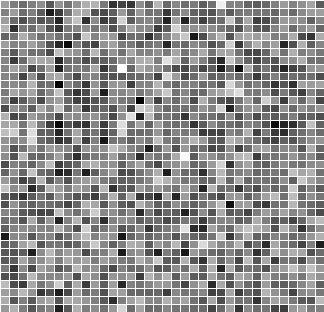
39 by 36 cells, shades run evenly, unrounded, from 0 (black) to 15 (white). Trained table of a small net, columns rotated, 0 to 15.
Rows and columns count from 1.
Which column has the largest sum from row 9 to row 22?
4
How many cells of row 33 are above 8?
17
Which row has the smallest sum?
16
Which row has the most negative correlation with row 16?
32
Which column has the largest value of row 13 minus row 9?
7
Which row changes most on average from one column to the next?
36
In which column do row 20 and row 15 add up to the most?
15
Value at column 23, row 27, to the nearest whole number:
8
